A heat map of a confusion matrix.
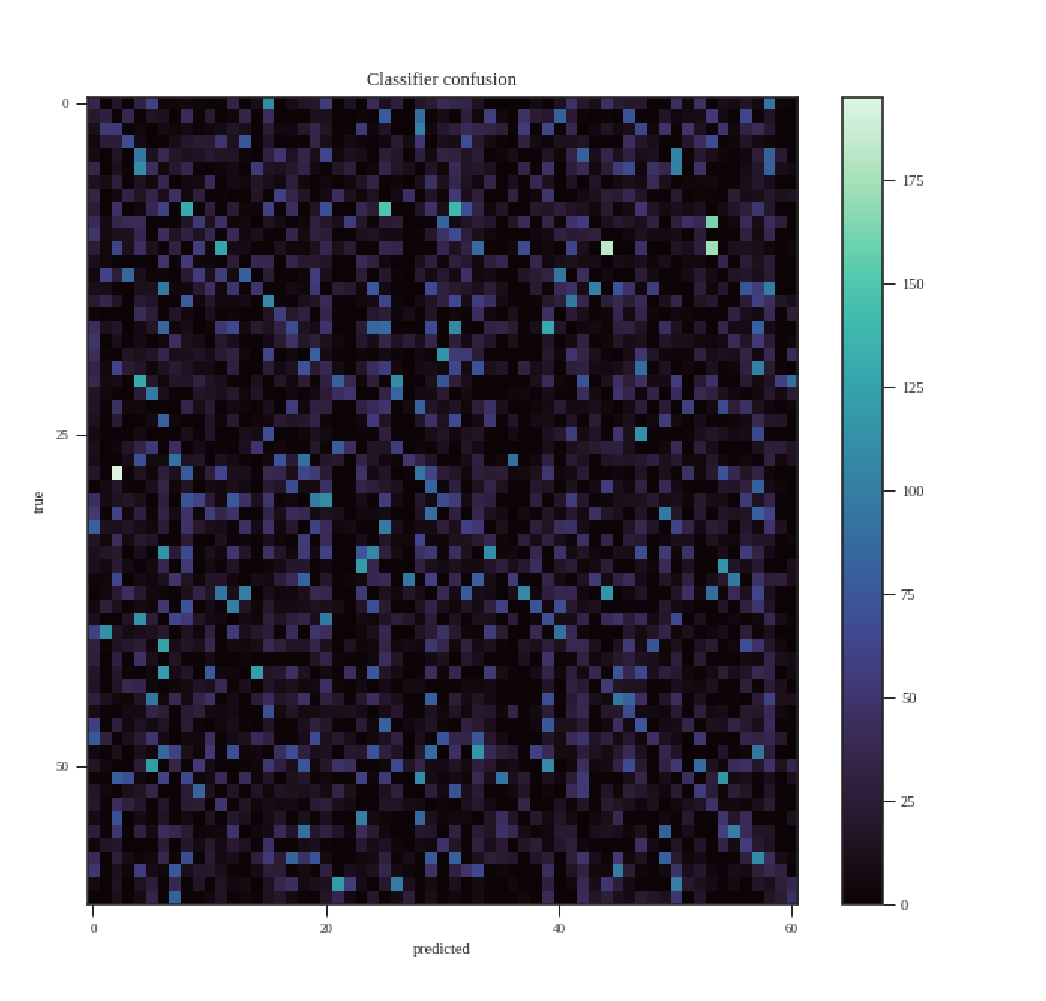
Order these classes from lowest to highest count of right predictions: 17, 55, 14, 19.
14, 17, 19, 55
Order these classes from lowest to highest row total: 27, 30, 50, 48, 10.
10, 27, 48, 30, 50
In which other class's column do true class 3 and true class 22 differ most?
5
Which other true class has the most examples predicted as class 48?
41
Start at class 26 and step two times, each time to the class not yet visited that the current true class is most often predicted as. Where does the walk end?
4
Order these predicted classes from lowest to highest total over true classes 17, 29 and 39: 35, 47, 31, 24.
35, 47, 24, 31
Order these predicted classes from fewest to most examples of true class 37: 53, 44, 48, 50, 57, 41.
48, 50, 41, 57, 53, 44
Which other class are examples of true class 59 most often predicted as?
21
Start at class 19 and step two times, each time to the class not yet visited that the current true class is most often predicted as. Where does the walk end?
20
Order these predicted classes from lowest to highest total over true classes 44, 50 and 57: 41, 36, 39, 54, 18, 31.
54, 36, 41, 31, 18, 39
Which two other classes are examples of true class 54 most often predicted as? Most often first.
23, 28
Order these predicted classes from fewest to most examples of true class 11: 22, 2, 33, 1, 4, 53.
1, 22, 4, 2, 33, 53
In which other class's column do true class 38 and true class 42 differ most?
12
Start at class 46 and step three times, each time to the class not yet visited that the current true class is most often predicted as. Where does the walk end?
6
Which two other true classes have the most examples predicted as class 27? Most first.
36, 7
